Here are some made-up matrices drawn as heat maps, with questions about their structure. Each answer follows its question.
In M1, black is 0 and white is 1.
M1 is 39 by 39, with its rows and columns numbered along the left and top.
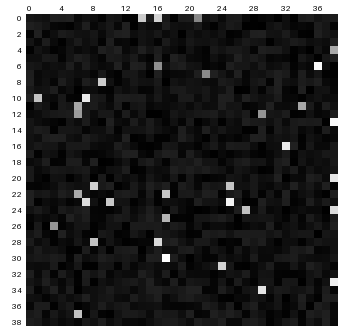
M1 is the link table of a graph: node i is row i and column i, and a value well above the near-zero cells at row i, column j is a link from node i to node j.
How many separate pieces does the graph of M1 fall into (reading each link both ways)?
9
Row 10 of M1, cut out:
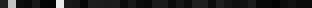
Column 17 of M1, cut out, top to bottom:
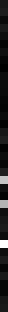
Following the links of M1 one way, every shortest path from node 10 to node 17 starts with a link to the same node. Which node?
node 7
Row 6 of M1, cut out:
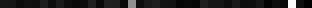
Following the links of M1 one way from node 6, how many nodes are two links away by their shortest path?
1
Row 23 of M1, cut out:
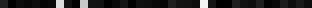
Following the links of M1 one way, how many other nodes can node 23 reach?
10
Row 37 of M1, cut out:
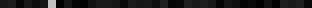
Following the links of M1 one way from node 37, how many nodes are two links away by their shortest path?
2
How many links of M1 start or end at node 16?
4
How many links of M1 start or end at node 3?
1
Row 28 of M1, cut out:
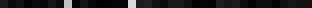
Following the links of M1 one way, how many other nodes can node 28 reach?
4
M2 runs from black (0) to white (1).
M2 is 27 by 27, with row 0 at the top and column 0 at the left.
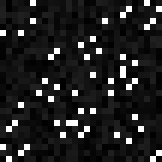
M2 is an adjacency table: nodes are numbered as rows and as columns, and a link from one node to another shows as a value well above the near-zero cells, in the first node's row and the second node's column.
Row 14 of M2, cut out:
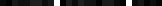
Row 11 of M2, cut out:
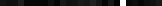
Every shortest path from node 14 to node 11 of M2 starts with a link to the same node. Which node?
node 9
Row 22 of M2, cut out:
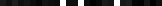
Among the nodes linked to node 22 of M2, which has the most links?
node 13
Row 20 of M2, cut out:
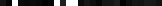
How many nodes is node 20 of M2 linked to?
4
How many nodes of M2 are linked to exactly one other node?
10
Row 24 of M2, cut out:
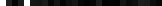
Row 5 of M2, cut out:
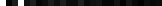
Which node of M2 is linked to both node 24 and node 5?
node 0
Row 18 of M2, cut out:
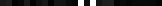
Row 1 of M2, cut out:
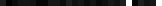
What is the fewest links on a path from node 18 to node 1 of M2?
7
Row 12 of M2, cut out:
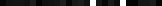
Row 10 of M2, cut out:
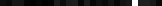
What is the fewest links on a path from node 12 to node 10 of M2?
5
